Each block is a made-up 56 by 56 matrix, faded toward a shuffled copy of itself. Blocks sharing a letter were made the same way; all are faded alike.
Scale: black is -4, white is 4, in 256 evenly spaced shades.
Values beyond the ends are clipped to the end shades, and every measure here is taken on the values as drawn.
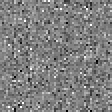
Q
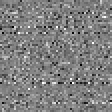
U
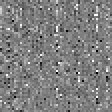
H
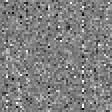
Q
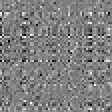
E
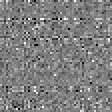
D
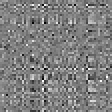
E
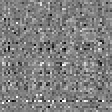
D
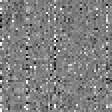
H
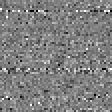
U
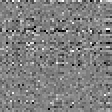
D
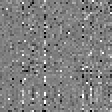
H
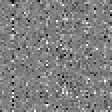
H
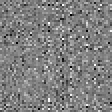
H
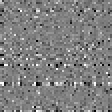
D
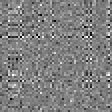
E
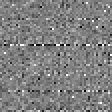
D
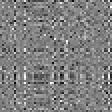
E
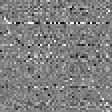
D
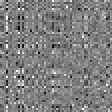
E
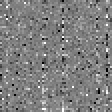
H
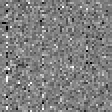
Q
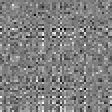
E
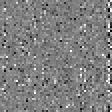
H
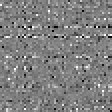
D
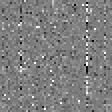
H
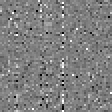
H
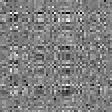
E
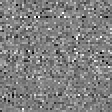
U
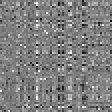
E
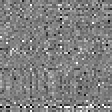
D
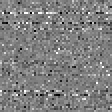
U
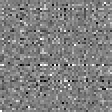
D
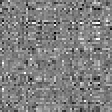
D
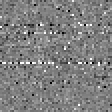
U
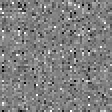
H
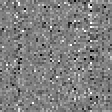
H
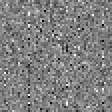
Q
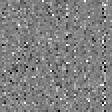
H
